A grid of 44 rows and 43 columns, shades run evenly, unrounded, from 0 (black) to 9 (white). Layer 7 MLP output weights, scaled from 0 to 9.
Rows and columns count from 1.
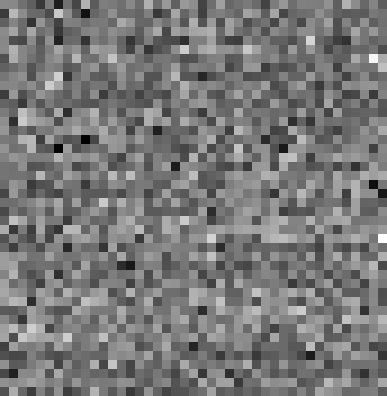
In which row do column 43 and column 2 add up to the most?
27
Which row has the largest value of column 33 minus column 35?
18
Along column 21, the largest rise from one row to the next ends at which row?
6
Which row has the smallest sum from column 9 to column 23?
5
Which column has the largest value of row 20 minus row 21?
42
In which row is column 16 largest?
26
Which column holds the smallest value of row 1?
7
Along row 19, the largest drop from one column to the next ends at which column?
20
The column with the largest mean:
40
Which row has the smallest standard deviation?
12
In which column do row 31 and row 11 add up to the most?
2
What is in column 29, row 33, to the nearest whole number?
7
